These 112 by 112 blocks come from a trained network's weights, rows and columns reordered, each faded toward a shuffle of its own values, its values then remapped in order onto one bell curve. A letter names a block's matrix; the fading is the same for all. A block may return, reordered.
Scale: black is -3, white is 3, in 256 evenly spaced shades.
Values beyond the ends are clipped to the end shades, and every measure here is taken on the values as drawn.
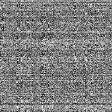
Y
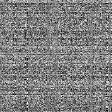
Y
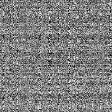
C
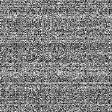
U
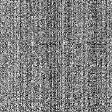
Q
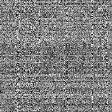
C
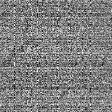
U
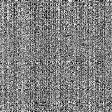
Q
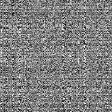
C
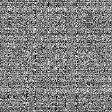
U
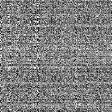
C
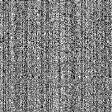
Q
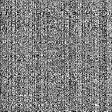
Q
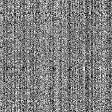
Q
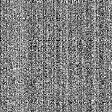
Q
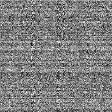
Y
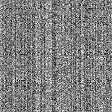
Q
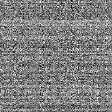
Y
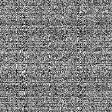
Y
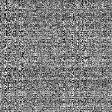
C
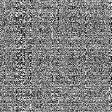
C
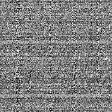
Y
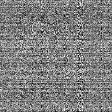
U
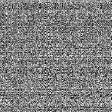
C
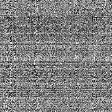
Y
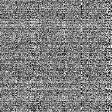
U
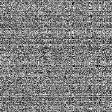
Y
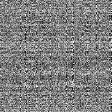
C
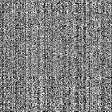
Q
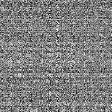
C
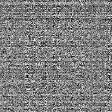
Y
